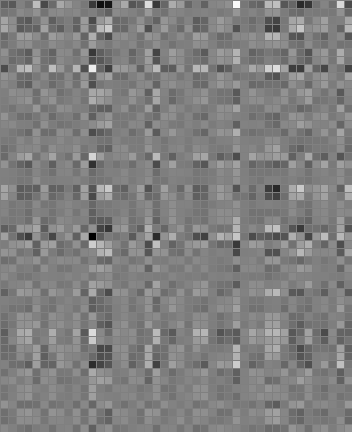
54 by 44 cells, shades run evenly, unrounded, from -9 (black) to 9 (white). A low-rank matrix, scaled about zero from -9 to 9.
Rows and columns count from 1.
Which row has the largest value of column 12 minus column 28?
9
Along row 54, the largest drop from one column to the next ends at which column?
12
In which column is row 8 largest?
30
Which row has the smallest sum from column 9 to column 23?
1
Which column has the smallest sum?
14
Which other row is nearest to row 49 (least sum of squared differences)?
6
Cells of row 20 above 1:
16
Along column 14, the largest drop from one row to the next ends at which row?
5
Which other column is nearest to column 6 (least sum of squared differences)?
2
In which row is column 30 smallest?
31
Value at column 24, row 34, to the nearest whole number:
1
